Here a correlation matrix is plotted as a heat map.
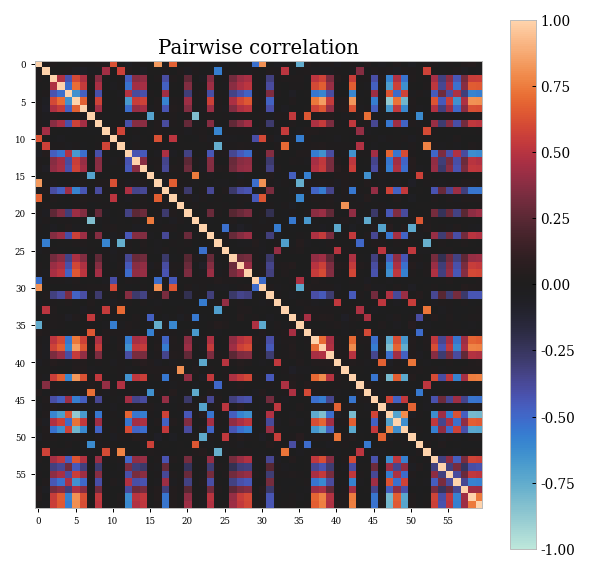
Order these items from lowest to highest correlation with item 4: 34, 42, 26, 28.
42, 28, 26, 34
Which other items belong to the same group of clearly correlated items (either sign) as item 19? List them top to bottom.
41
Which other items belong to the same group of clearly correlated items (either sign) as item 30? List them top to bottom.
0, 10, 16, 18, 29, 35
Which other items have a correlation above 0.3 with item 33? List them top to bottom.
1, 9, 11, 43, 52
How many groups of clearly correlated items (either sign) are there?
6
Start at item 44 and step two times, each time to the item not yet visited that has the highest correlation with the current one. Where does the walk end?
36
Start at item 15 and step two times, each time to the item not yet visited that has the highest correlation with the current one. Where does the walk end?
51
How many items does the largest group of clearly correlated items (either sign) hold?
31
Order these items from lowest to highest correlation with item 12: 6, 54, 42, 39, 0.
42, 6, 39, 0, 54
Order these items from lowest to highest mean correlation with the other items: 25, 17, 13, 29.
17, 29, 25, 13
